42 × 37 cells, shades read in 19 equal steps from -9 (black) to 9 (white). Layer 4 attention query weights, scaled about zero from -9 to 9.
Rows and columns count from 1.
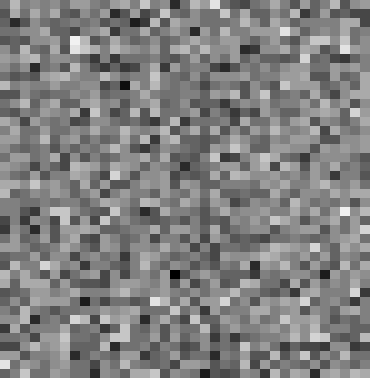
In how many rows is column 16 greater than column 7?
22
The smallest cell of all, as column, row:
18, 31
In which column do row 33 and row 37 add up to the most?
13
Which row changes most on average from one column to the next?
2
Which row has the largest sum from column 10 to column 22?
6
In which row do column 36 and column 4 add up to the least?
36
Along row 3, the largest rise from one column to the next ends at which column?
16
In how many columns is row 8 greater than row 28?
10
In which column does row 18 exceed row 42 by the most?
27
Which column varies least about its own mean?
5
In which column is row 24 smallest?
15
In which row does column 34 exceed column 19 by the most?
19
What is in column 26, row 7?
0
